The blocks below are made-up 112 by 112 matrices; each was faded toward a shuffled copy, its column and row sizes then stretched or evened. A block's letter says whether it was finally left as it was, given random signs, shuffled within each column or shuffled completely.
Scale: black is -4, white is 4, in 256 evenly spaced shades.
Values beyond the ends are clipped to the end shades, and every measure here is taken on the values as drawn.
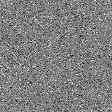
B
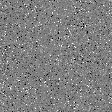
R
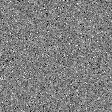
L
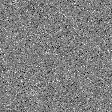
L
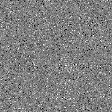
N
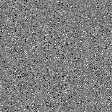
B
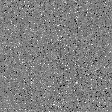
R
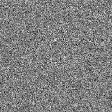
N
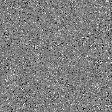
B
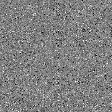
B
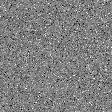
L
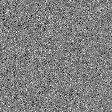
R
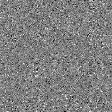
N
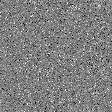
R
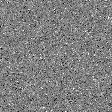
L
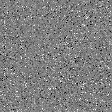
B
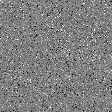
R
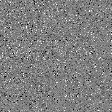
N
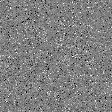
R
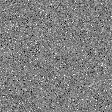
L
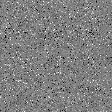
B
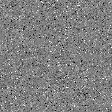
B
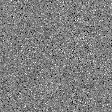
R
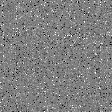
N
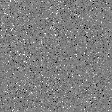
N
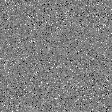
B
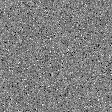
L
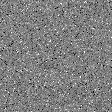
L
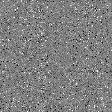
N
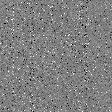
R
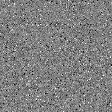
N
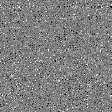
N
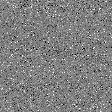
B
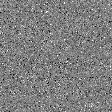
B
